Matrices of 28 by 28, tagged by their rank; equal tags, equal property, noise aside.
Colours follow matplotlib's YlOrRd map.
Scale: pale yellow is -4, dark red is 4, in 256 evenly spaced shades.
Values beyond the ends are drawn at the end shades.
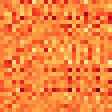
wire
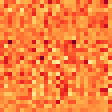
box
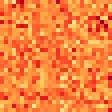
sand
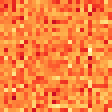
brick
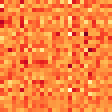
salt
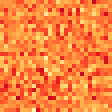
sand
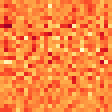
salt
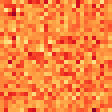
brick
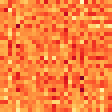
box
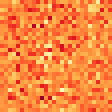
sand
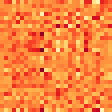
wire
